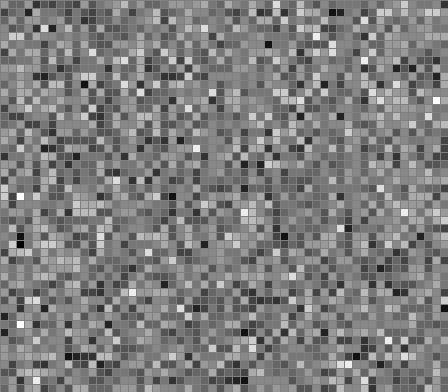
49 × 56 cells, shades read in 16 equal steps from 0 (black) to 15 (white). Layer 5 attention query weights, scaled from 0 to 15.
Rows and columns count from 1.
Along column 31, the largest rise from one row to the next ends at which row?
43
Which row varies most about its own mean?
2
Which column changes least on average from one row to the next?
45
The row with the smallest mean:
48
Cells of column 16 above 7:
20
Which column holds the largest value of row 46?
44
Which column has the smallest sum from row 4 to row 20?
14
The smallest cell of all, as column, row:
3, 31
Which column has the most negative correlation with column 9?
51
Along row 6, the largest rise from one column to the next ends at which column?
42
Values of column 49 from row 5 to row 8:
10 9 9 9
